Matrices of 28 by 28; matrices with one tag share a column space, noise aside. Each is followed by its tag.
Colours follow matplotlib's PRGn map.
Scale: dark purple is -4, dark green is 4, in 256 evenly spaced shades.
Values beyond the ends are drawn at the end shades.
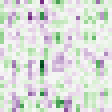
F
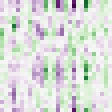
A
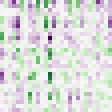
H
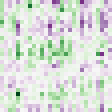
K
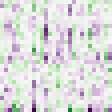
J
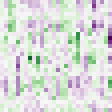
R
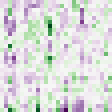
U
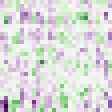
F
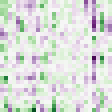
U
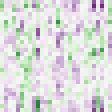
A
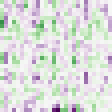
U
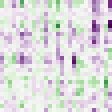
R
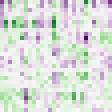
H
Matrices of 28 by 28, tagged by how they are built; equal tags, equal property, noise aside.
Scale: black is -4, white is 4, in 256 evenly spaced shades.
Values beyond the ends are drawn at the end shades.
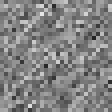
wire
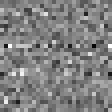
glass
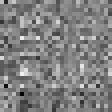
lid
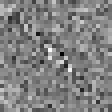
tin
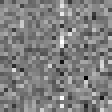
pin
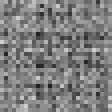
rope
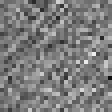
wire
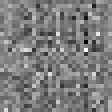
lid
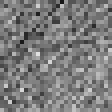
wire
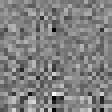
lid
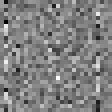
pin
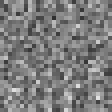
rope
